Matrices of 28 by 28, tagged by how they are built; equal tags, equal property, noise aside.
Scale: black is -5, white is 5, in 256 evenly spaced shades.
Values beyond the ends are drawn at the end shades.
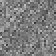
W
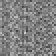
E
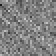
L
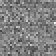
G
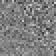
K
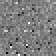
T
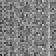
E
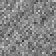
W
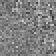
K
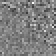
K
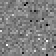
T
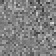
K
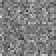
G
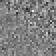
K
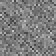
L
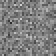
E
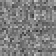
G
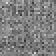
G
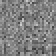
G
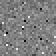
T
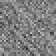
L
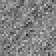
W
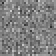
G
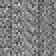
E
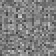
G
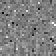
T
